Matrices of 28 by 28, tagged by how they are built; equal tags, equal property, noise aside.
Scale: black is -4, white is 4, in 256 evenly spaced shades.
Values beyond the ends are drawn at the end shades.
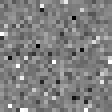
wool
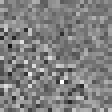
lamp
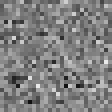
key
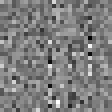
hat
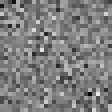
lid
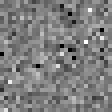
wool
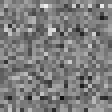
key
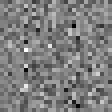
hat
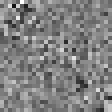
lid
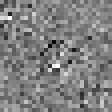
lid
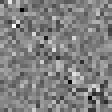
lid
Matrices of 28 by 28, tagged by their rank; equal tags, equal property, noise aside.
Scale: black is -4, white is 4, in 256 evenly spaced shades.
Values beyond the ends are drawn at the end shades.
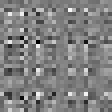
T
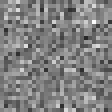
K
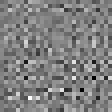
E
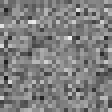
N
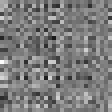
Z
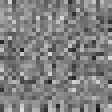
E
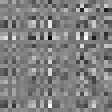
T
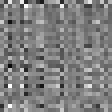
T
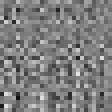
Z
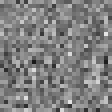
K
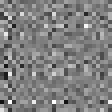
Z
